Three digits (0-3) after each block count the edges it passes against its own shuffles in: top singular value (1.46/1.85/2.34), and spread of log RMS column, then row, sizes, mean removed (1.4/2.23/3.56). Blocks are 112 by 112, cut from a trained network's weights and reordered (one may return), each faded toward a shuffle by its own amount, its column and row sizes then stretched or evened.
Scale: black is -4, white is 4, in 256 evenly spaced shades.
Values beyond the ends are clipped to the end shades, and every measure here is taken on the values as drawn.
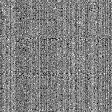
3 0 1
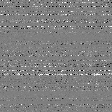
1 0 3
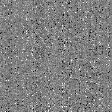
0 2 0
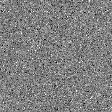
0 0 1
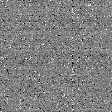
1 1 0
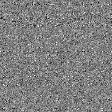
0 1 2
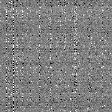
2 2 0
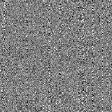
2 2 0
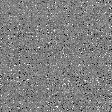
0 1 1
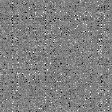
1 2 1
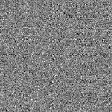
2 1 1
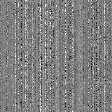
3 3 0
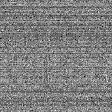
3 0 0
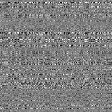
3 0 3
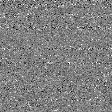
0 0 2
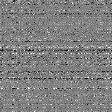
2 1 3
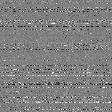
2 0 3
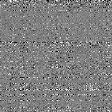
2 2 3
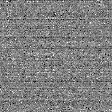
2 1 1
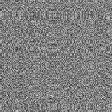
3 0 1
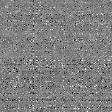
1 1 2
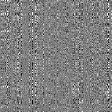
3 3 1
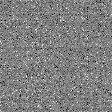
0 1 0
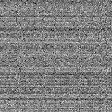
3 0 1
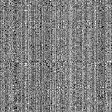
3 1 1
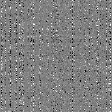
1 3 0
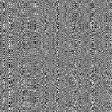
3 3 1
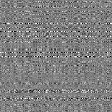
3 1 3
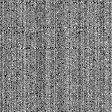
3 0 1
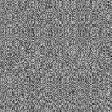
3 2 0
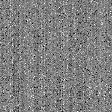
1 1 0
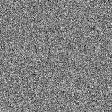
1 0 0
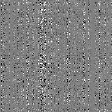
0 3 2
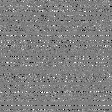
0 0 3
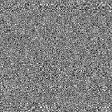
2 0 2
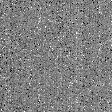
0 1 0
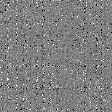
0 2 1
